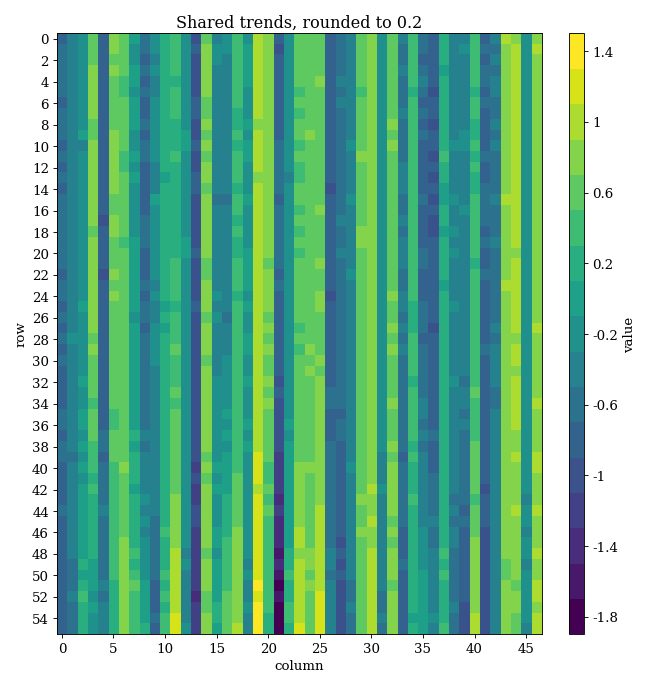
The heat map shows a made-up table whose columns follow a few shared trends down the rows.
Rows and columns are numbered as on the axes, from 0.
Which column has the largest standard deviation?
21
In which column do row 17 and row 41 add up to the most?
19
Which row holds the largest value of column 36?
54
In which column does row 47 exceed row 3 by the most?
16
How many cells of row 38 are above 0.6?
8
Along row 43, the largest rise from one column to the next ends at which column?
14
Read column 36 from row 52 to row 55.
-0.4 -0.4 -0.2 -0.4
